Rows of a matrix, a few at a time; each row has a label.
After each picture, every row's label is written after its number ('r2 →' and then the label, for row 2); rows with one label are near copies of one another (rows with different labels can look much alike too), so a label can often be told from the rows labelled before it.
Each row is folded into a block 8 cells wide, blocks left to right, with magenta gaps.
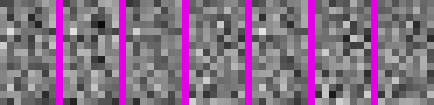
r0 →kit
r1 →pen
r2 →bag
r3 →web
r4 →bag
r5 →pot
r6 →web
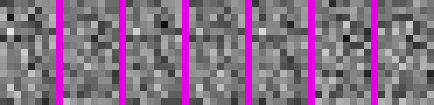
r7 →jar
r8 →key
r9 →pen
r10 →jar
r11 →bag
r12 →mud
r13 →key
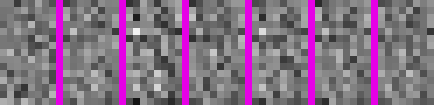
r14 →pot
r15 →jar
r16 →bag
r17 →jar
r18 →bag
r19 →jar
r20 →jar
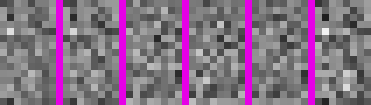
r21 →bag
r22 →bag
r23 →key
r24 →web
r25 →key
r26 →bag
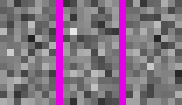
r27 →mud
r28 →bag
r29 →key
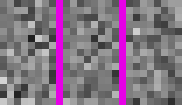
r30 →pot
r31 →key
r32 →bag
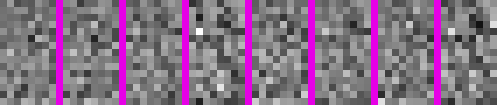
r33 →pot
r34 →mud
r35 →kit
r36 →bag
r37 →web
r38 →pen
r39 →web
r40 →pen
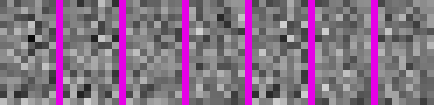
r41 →key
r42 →pot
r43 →web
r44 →kit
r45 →pot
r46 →jar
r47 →jar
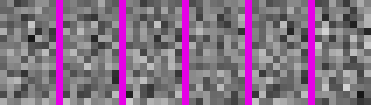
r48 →mud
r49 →key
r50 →web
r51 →kit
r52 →web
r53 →kit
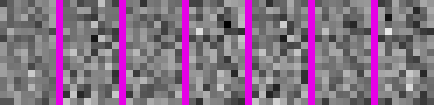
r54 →jar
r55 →pot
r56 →web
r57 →pen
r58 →pot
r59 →pen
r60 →bag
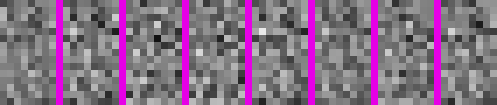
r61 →jar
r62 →kit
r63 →mud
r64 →pot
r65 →bag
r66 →kit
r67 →mud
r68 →pen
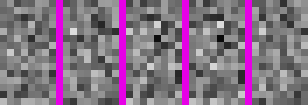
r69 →mud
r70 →pen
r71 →key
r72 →key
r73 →kit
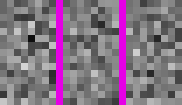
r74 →key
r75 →pen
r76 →mud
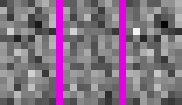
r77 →pen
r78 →kit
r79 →pen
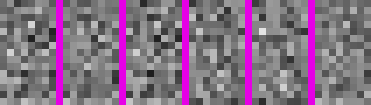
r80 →mud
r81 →key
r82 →mud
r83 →jar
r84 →bag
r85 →web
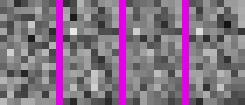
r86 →mud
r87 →bag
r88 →pen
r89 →pen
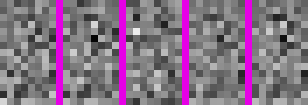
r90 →web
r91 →mud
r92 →bag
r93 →key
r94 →key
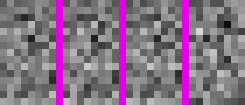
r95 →key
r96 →key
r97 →key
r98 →pen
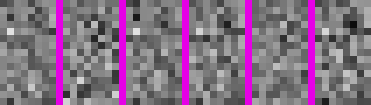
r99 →bag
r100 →web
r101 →bag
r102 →pen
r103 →key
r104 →pen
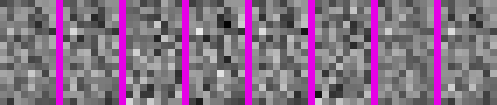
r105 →pen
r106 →kit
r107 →pot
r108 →pen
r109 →kit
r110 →web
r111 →bag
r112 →kit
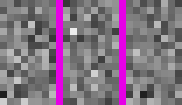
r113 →web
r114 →jar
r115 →pot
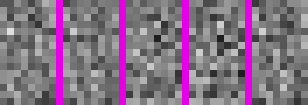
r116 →kit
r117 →jar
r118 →key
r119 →mud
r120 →jar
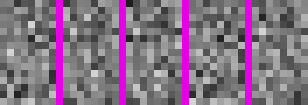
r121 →pot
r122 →jar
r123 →jar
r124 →web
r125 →kit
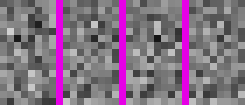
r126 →pen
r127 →web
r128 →mud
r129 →web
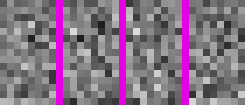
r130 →key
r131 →pen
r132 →jar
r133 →web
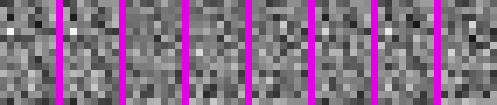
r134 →bag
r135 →bag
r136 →pot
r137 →pot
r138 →mud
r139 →kit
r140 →kit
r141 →mud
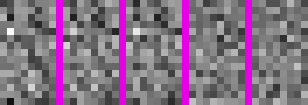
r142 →bag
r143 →kit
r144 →kit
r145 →mud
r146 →pot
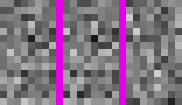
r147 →mud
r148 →mud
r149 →jar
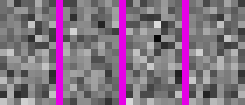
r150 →pot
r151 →bag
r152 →key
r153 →pot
